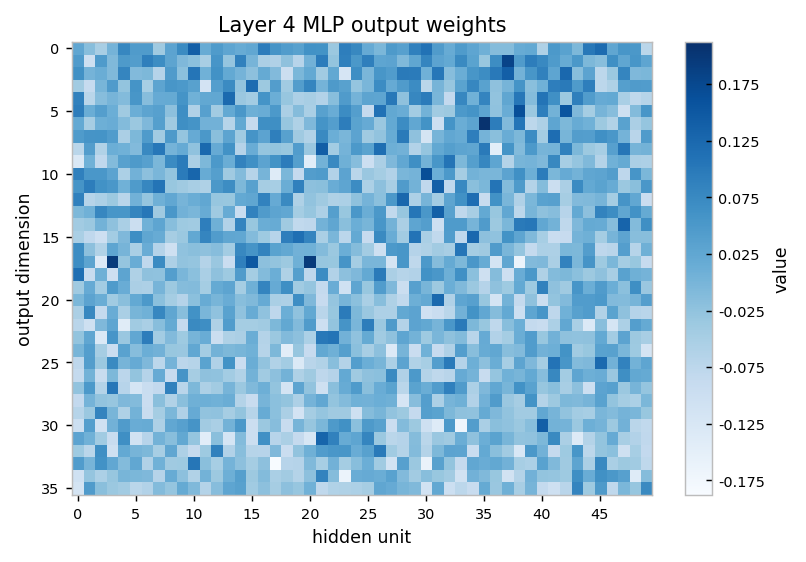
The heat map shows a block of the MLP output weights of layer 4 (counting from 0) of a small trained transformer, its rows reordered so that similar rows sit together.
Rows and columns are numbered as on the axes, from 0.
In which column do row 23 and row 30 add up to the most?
22
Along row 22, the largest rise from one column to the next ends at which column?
10
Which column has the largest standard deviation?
30
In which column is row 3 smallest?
11
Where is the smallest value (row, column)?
33, 17
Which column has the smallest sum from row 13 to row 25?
2
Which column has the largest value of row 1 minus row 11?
37
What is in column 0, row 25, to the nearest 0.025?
-0.075
